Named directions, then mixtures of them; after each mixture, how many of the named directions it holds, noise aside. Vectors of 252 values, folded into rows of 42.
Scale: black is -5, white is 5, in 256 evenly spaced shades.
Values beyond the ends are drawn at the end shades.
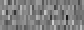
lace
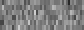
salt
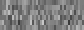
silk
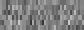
one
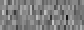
one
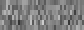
one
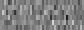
one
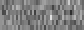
three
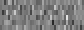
one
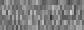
three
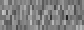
two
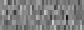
one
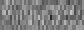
three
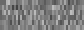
two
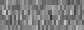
three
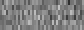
three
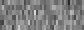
one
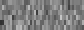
three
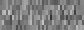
two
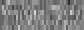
two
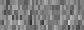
one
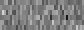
two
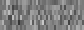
one
